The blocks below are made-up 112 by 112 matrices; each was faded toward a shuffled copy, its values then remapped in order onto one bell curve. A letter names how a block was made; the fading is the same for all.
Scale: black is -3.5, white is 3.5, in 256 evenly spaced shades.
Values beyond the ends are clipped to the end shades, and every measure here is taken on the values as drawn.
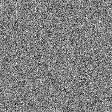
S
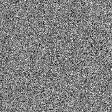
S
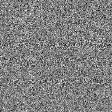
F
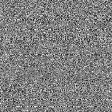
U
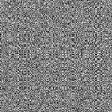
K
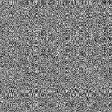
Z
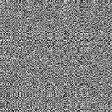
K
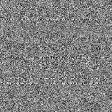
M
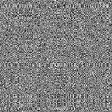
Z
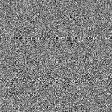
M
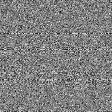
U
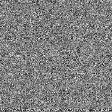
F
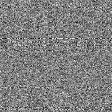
U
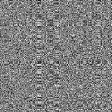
Z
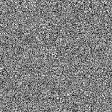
M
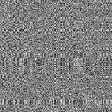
K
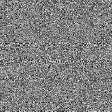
U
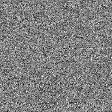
F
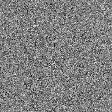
S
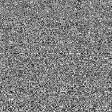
U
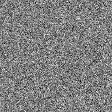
S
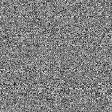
U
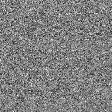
F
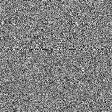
F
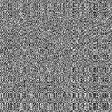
K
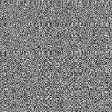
Z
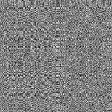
K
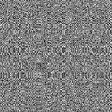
K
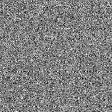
F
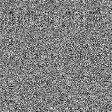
M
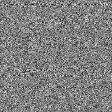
U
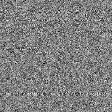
M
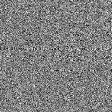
M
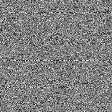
U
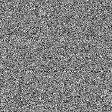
F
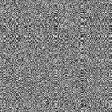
K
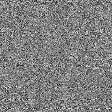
F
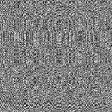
Z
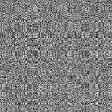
Z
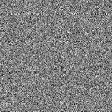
M
